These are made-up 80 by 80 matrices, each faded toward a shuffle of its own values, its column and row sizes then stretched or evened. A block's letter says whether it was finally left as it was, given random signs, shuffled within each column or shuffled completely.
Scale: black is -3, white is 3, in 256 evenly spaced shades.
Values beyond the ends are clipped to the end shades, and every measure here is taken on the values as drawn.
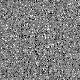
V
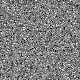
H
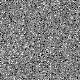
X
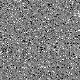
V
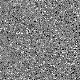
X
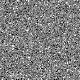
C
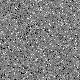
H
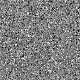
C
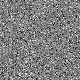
H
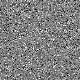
X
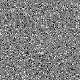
V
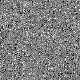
V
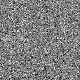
C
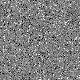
C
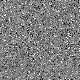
X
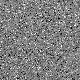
H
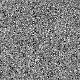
C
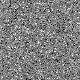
C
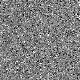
X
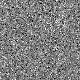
C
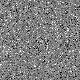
C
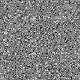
V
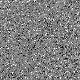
X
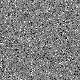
C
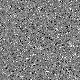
H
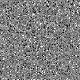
V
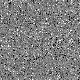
X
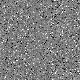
C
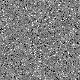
C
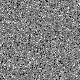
C
